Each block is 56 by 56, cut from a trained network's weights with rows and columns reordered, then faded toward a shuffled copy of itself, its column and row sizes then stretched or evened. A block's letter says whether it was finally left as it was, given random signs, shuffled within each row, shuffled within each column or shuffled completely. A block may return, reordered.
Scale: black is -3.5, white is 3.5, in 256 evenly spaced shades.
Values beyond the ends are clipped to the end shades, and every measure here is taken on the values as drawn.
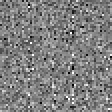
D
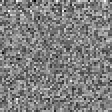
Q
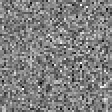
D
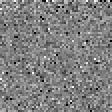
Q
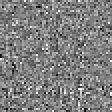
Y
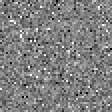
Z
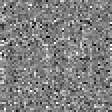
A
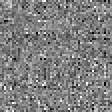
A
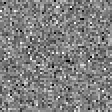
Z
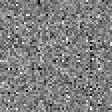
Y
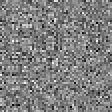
A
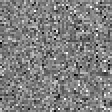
D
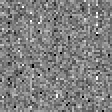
D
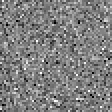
Z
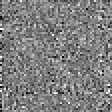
Y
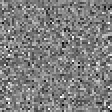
Y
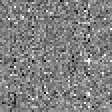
Y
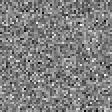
Z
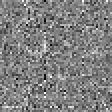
Y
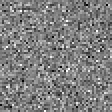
Q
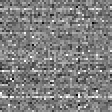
A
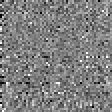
A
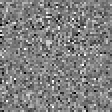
Y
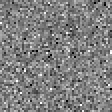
Z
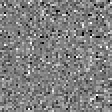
A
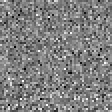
Q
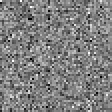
D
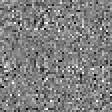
A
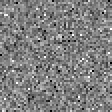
Z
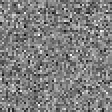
Y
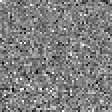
Q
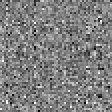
A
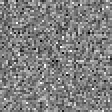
Z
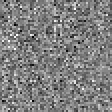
Y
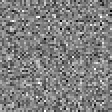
A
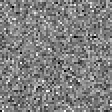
Z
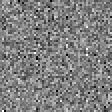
D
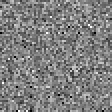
Q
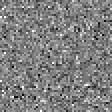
Q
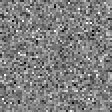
Z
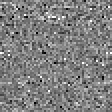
Q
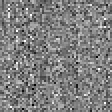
D
